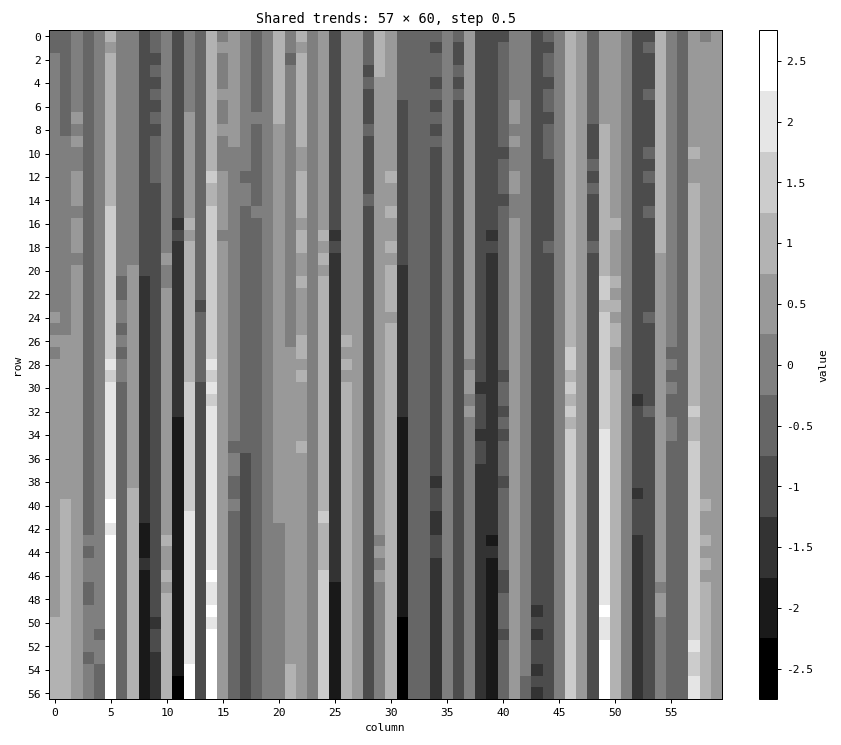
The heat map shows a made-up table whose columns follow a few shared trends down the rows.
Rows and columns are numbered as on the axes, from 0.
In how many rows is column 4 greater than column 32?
53
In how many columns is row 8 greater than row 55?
23
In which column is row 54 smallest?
31
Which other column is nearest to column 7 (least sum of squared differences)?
10
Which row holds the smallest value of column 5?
1
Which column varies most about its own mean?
12
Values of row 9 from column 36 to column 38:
-1 0.5 -1
